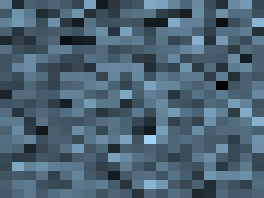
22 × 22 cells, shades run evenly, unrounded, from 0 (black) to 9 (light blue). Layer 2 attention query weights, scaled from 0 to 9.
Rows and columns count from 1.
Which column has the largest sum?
14
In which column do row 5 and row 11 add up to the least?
1
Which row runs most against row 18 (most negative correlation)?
22
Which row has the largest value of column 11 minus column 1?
11
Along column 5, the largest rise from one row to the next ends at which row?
3
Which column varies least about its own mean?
5
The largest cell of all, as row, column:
16, 13
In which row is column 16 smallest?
2
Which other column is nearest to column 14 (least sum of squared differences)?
8
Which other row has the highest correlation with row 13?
20
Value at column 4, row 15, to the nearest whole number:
1
